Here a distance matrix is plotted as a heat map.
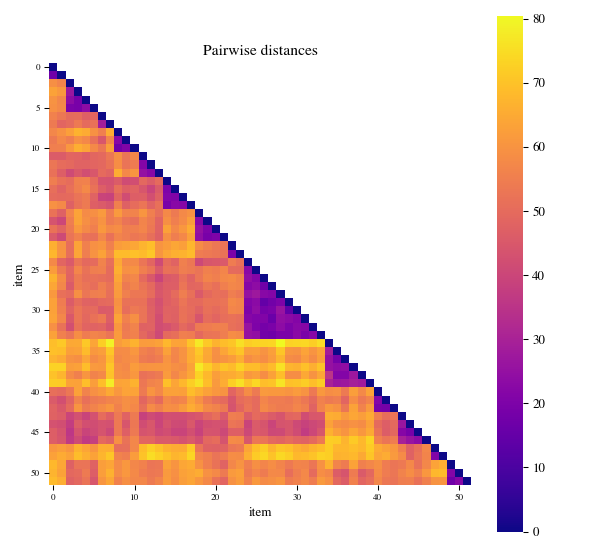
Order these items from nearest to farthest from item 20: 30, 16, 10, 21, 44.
21, 44, 30, 10, 16
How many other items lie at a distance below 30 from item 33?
9
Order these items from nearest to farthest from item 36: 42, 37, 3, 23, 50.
37, 50, 42, 3, 23
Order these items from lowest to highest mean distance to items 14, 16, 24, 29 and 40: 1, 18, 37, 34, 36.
1, 18, 36, 37, 34
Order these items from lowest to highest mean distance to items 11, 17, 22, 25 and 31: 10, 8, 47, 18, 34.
18, 10, 8, 47, 34
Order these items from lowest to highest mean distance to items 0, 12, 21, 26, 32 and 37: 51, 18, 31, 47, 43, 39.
31, 43, 18, 51, 39, 47
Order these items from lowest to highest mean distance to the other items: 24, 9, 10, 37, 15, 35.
24, 15, 9, 10, 35, 37
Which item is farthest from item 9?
23
